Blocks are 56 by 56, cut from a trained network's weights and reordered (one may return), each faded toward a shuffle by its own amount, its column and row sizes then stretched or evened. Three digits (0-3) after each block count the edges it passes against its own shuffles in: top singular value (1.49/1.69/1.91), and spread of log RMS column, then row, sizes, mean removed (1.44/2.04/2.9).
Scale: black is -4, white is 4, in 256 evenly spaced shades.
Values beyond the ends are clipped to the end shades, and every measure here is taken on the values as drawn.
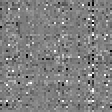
1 2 1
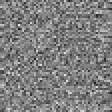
2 1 0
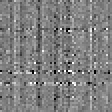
3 2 2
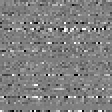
1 0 3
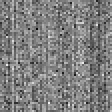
3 1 0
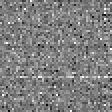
0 1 0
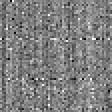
2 0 1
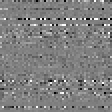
2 0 3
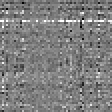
3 2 1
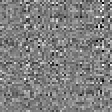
3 2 2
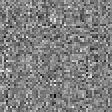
2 1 1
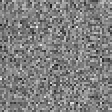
2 0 1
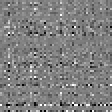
2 2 3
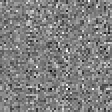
1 2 1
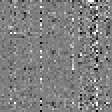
0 3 1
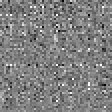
1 2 2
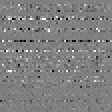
1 0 3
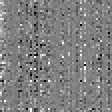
1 3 1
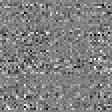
1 2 3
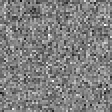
1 0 0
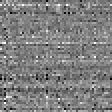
3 1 2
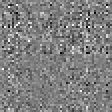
2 2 2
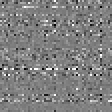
2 1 3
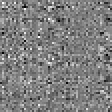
3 2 2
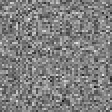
3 1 1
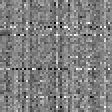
3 1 2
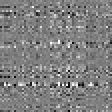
3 2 3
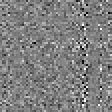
3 2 2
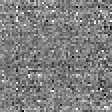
1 1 1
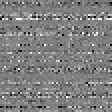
2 0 3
